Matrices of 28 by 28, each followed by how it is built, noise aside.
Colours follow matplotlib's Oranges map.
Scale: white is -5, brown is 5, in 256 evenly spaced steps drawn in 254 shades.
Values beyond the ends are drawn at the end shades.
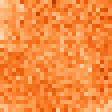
smooth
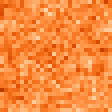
smooth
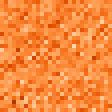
Hankel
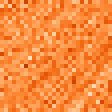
Hankel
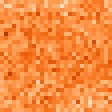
smooth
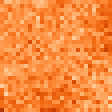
smooth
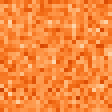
repeating columns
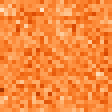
repeating columns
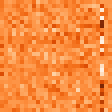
uneven columns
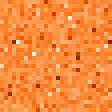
sparse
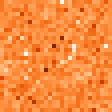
sparse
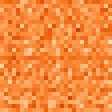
repeating columns
